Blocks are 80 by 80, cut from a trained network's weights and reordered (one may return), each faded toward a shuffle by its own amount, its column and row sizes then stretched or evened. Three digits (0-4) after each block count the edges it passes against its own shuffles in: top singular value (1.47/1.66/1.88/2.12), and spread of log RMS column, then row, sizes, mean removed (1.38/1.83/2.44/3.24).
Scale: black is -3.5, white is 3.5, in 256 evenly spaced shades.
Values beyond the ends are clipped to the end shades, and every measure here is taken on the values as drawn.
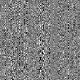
3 4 0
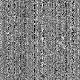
3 3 0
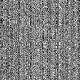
3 2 0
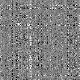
2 3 3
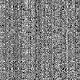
3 1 2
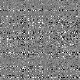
0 3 4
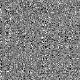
0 3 2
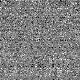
1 1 2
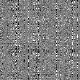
2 4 0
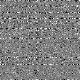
0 1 4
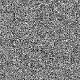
1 1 0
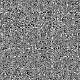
0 0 3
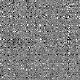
0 3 3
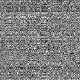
4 2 1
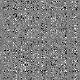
0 4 3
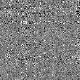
0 3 3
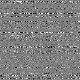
1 0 4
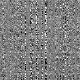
3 4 0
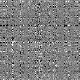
3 4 2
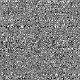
1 2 3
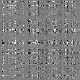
3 3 4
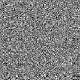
3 2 2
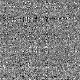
1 2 2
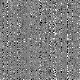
0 4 2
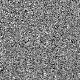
0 1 1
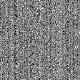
1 2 0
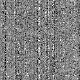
3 3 0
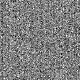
0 1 0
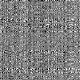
3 0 4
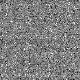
0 2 0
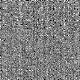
1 1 2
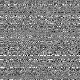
4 0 4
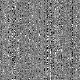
1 4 0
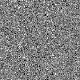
1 2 1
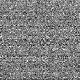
3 1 2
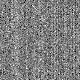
2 0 1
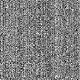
3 1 2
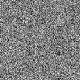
3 0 1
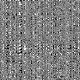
3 3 3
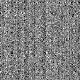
2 1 1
